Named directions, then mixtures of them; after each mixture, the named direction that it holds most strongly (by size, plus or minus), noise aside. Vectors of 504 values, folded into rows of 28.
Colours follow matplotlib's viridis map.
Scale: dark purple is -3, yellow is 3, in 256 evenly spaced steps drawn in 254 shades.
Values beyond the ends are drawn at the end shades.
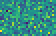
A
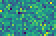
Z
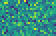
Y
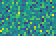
A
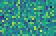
A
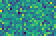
Z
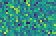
Y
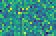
Z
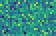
Y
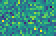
Y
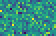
Z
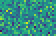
A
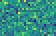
Y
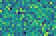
Z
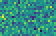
Y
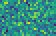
Y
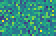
A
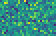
Y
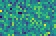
Z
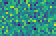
Y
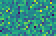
A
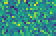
Y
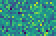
Z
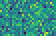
Z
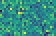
Z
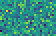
A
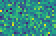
A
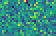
Y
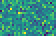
Z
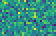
Y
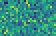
Y
